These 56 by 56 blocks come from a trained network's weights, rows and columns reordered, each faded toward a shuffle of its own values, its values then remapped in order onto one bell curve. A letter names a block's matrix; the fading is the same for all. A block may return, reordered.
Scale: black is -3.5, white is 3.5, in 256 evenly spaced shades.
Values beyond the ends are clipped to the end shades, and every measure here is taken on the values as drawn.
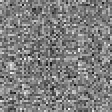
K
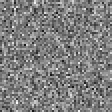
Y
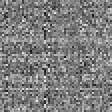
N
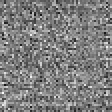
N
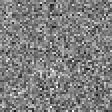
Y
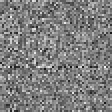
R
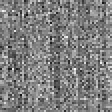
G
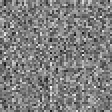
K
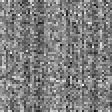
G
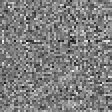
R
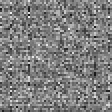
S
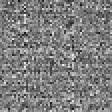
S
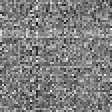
N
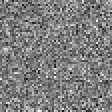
Y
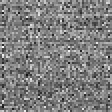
N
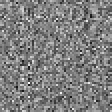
K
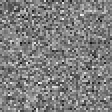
Y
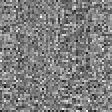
K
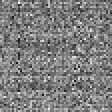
N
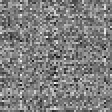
N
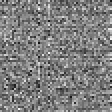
N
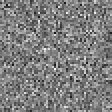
Y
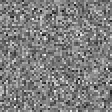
Y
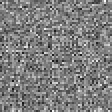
R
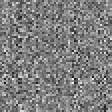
K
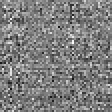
S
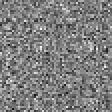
K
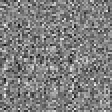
K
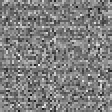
N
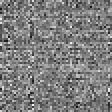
N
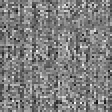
G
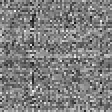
N
